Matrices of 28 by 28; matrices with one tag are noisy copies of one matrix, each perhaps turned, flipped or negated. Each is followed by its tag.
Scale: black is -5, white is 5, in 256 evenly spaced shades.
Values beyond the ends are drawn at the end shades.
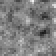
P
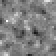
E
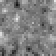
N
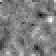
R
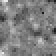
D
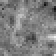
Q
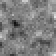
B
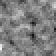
E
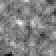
E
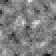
E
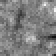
Q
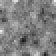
B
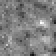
P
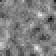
R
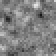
R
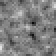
E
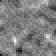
R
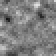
R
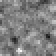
R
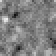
R
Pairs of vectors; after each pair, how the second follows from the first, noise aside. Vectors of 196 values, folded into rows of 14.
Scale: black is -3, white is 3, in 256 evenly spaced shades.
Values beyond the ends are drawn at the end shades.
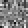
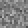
wrapped around, shrunk.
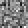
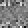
negated, partly zeroed.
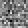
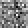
reversed.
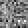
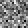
sign-scrambled.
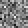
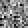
sign-scrambled.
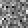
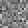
reversed, shrunk.
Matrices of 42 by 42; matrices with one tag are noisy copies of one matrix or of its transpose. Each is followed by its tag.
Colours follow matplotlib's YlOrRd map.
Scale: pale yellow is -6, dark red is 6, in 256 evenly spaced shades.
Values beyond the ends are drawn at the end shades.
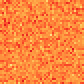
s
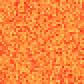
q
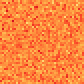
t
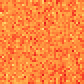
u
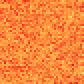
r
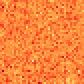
r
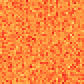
u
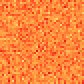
s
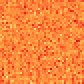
s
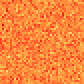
t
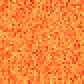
s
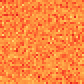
r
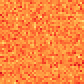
u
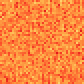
q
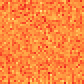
s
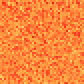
t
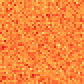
t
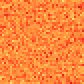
r
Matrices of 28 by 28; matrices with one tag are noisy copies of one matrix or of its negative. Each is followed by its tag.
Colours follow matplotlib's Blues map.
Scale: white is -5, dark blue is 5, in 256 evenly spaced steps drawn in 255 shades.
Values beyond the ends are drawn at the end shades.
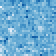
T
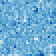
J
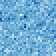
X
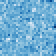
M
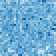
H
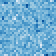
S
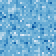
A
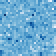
M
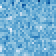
T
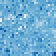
X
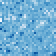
X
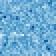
A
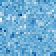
X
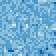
H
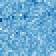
X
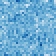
S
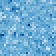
A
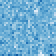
J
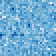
A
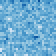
T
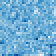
J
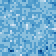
H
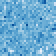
H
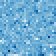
J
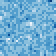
M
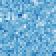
X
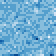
J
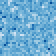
A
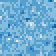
M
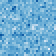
A
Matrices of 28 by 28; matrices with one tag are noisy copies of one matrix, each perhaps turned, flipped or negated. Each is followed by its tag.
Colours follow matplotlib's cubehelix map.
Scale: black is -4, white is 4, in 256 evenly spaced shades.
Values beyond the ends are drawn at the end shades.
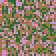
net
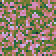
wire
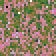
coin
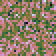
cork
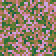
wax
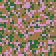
wire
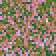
wax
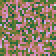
net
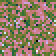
wire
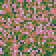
cork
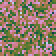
coin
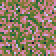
cork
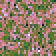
coin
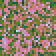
net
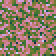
wire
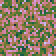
wire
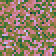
wire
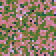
wire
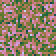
wax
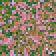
cork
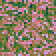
coin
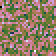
net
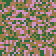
wire
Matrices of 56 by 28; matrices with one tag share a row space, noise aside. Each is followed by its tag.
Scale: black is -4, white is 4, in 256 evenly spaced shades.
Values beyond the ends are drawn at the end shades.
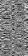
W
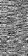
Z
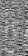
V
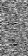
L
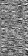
V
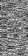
Z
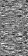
V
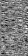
V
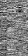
Z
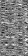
V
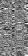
W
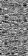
L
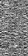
L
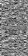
L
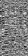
L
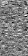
V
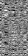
L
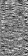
V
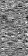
V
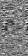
V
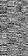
Z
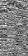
Z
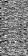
L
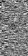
L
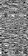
L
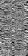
W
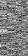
Z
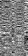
W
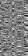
W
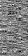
Z
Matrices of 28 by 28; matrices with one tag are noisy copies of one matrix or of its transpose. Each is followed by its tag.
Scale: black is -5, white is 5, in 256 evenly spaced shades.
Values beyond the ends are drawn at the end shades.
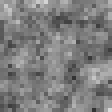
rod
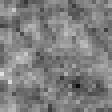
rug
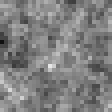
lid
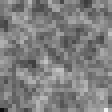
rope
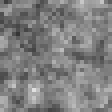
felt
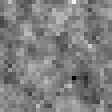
rug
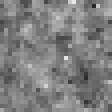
rug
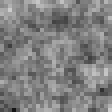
rod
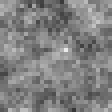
lid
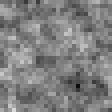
rug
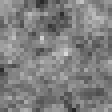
lid
